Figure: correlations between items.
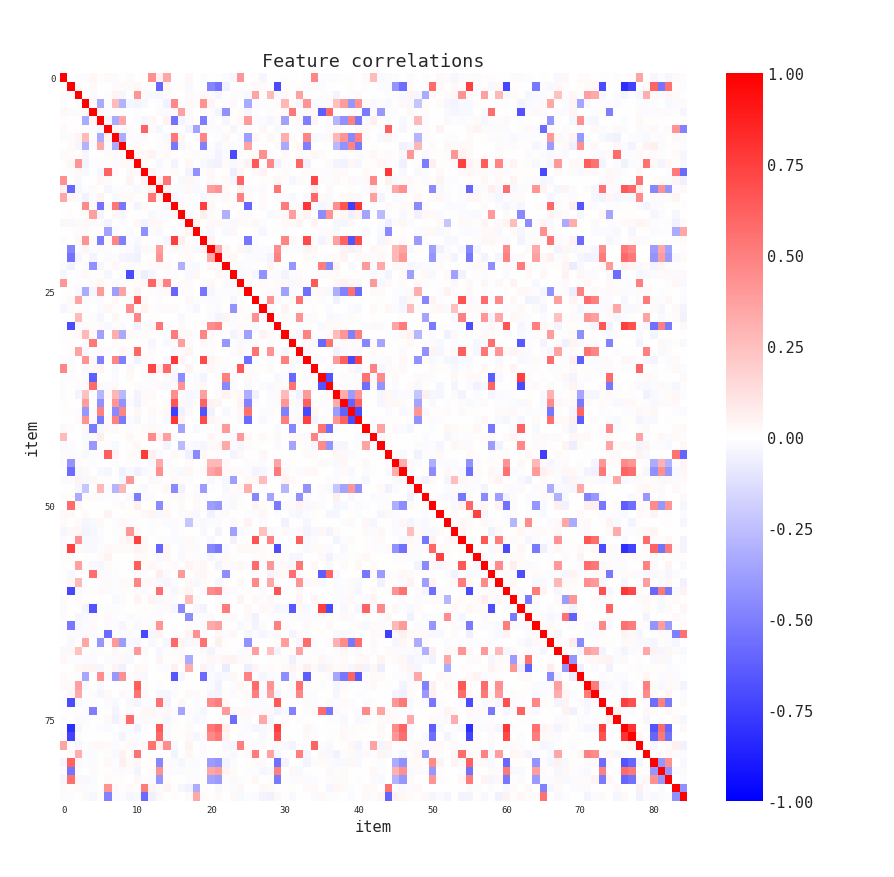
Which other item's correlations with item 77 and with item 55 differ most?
76
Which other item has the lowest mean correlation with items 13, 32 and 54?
49
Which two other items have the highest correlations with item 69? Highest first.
61, 17
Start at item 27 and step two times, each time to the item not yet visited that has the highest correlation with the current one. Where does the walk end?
75
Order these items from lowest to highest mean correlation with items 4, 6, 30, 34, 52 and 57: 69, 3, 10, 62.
62, 69, 3, 10
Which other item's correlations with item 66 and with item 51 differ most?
56
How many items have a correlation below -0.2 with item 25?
10
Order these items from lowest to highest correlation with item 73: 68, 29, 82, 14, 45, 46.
82, 14, 68, 45, 46, 29
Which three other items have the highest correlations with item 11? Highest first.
44, 6, 83
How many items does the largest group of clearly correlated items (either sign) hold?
17
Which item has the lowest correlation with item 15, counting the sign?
39
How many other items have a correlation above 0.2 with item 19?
9
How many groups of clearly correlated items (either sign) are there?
9
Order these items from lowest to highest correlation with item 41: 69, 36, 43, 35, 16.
36, 16, 69, 43, 35
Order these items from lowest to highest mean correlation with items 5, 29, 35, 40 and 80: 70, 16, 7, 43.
16, 70, 7, 43
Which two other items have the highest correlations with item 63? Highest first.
68, 52
